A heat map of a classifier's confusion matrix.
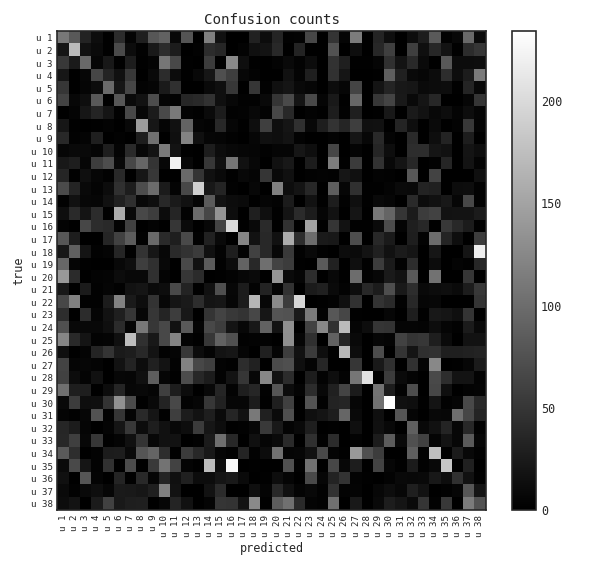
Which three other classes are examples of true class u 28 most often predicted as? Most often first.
u 19, u 27, u 9
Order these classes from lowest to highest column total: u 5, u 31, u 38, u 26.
u 31, u 5, u 26, u 38
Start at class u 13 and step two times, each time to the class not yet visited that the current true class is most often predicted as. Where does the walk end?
u 1
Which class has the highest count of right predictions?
u 30
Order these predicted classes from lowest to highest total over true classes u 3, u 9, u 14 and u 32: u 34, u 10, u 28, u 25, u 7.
u 28, u 34, u 25, u 7, u 10
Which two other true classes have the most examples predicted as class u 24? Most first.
u 19, u 34
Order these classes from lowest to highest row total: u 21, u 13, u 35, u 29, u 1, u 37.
u 37, u 21, u 29, u 13, u 1, u 35
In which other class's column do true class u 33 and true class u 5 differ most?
u 15
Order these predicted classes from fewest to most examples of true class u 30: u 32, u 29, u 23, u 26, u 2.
u 32, u 26, u 2, u 23, u 29
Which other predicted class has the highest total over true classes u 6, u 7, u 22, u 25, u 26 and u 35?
u 21
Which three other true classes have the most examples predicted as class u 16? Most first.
u 35, u 3, u 11
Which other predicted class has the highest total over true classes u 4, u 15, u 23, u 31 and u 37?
u 6
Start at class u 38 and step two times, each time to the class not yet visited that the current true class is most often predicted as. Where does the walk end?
u 2
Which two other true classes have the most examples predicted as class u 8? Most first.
u 24, u 11
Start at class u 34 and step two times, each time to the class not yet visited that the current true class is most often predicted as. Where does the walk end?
u 12
